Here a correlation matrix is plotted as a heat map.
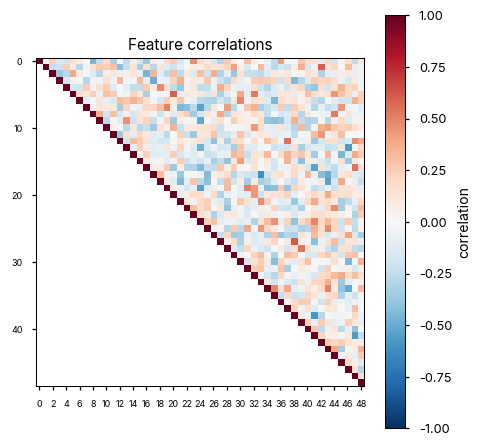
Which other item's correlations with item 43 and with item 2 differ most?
17
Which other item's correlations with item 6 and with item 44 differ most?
35
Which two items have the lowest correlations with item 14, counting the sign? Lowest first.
45, 41
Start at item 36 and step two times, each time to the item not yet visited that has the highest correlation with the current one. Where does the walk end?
23
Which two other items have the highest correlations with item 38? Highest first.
27, 9
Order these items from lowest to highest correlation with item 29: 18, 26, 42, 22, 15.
26, 18, 22, 15, 42
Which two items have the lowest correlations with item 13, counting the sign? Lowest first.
46, 24
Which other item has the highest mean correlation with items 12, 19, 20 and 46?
32
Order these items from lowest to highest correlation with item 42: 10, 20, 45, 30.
30, 20, 45, 10
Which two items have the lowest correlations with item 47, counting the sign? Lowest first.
41, 40
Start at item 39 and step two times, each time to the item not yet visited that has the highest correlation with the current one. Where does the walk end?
7
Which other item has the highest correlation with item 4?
18
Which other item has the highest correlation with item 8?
44
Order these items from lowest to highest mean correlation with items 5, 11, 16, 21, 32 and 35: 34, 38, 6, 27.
38, 27, 6, 34
